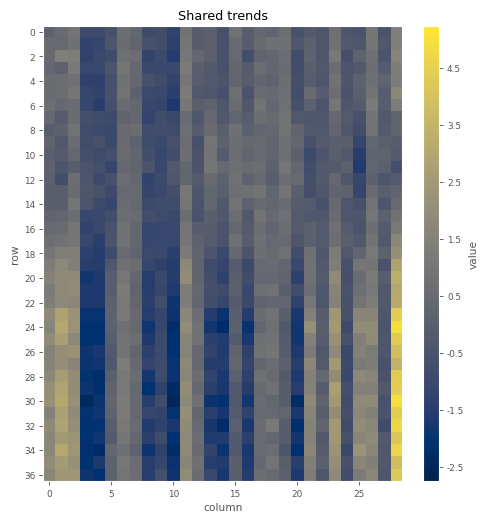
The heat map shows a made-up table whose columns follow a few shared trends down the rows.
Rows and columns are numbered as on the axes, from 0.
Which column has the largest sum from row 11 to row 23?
28
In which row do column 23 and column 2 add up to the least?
11
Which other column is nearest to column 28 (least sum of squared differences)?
1
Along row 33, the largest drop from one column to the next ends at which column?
3
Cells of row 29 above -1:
20
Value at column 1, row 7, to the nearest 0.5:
0
